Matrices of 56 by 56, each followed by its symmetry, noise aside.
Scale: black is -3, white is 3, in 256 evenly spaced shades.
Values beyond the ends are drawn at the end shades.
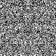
mirrored left to right.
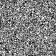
symmetric across the other diagonal.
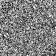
symmetric.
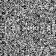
mirrored top to bottom.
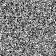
symmetric.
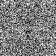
mirrored left to right.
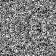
mirrored top to bottom.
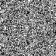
mirrored top to bottom.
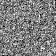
symmetric.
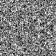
mirrored top to bottom.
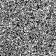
symmetric across the other diagonal.
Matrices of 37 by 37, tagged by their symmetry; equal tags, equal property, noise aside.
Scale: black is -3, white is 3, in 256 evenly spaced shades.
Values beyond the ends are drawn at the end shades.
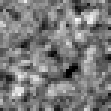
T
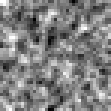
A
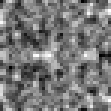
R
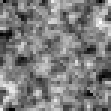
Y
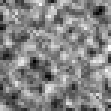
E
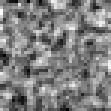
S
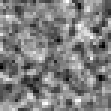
S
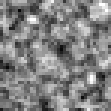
E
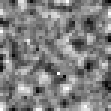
S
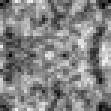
R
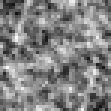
Y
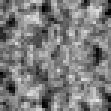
R
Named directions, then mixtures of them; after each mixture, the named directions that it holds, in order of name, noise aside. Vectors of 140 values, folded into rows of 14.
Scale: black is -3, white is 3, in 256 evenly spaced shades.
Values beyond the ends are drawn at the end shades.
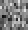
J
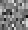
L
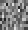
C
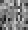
C, J.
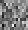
C, J, L.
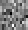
L.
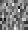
C.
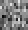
J.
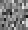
L.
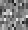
L.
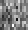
J, L.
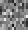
L.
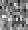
J.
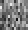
C, J, L.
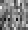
C, J, L.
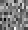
C, L.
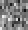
J.
